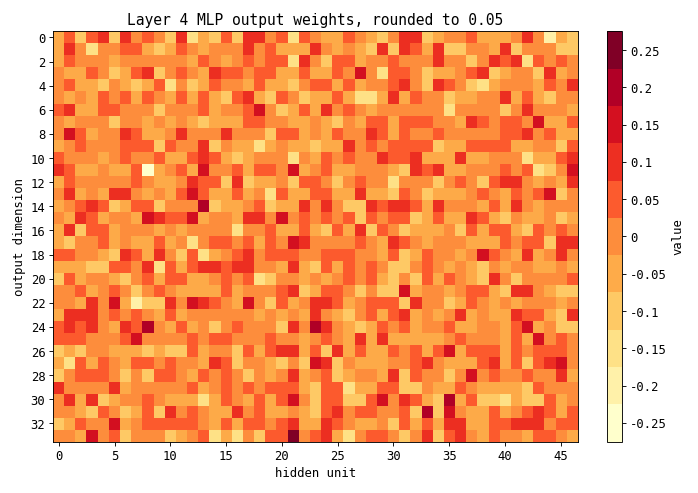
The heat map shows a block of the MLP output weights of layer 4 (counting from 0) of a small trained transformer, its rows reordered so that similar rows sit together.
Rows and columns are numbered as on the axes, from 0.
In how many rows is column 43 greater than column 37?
13
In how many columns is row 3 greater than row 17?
16
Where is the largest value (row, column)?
33, 21
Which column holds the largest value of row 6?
18
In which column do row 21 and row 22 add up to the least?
7
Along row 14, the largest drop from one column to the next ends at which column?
14
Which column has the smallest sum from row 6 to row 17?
35
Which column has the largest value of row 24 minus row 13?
8
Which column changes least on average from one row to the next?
4
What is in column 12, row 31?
0.05
